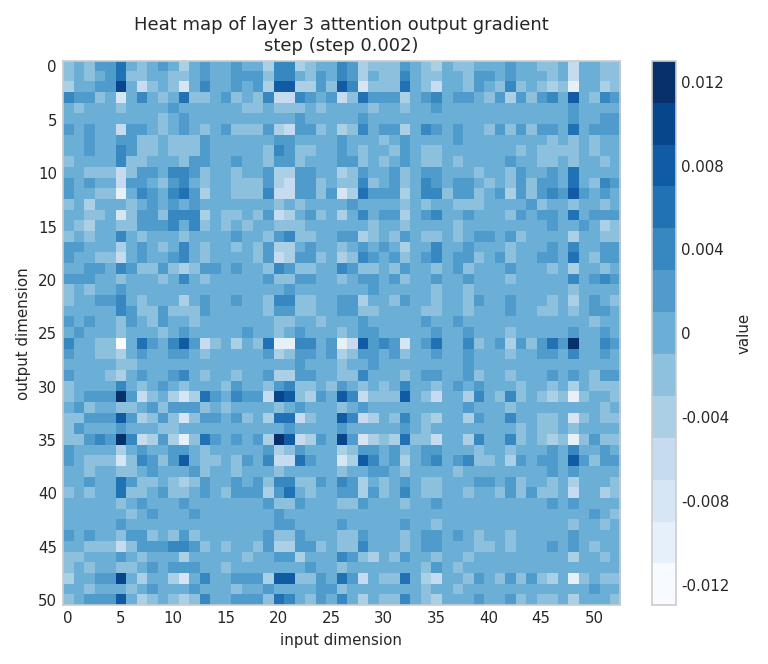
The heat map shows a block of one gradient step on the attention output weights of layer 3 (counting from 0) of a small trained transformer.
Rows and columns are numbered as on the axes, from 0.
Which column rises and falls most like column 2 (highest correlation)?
6
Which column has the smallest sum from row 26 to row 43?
48
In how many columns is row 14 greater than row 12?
13
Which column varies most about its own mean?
5
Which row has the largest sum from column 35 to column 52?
26
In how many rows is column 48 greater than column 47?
21
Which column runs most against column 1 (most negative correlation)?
9
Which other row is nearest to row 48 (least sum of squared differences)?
2
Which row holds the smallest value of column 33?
35
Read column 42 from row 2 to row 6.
0.004 -0.004 0 0 -0.002
